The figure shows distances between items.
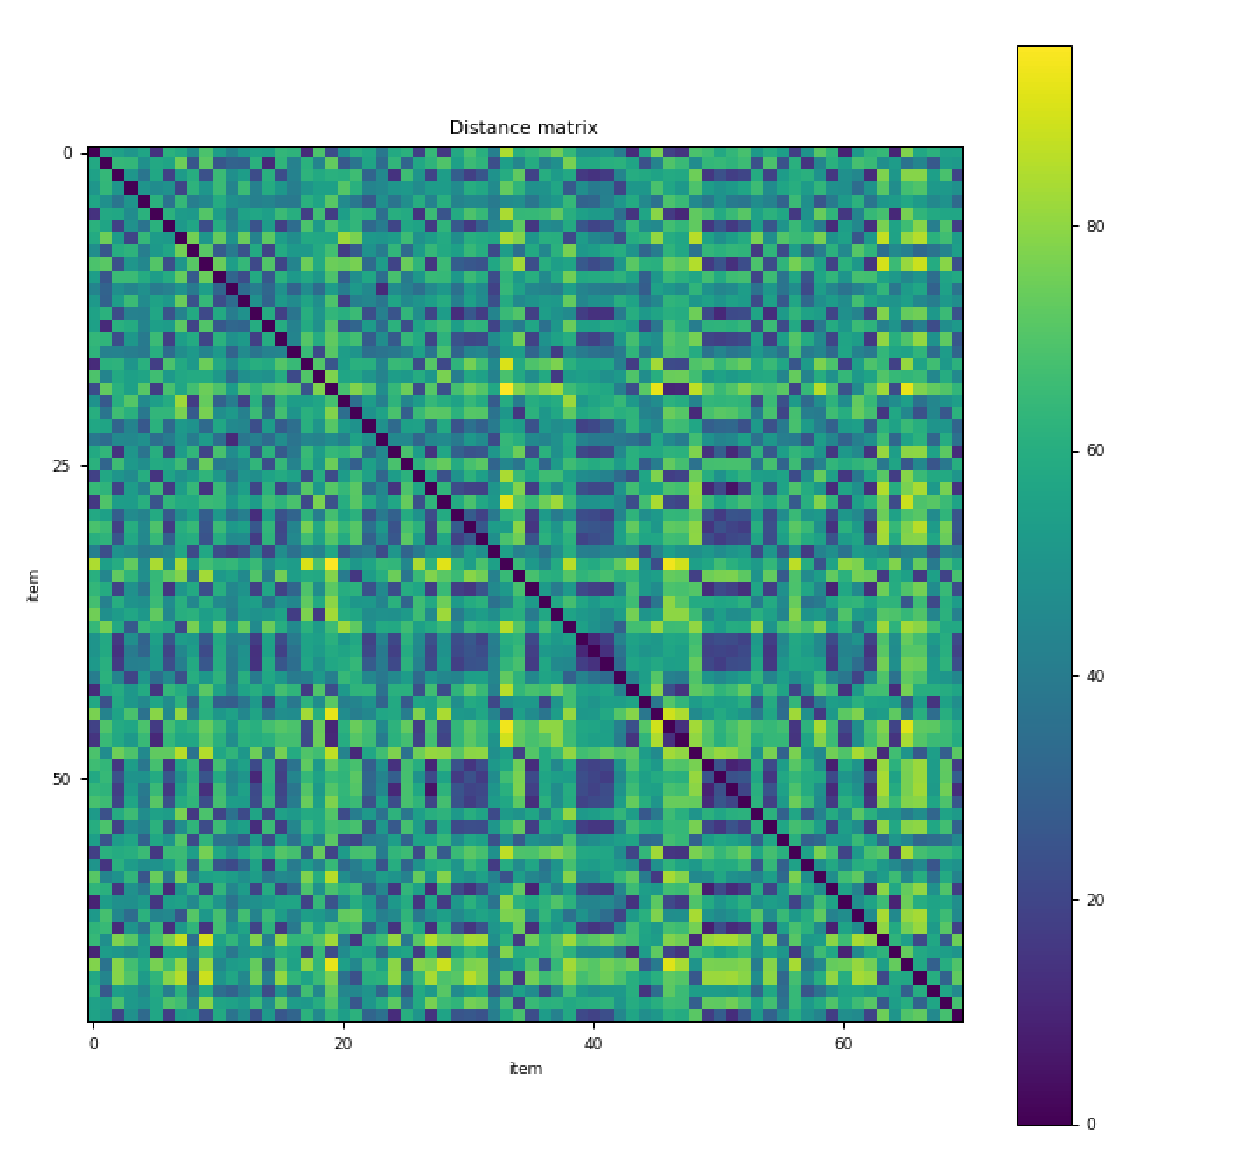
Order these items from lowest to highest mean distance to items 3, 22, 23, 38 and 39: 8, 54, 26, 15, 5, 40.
40, 54, 15, 26, 5, 8
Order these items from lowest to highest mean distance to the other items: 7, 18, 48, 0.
0, 18, 7, 48
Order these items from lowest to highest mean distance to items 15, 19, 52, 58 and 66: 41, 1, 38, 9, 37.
41, 9, 1, 37, 38
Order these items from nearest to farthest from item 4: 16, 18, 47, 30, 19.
16, 30, 18, 47, 19
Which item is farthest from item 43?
33
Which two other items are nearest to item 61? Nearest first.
42, 7
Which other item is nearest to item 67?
44
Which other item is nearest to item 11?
23
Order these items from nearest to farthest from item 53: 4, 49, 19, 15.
4, 15, 49, 19
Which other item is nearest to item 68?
34
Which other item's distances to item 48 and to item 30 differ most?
63
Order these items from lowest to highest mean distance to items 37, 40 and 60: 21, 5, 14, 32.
32, 5, 14, 21
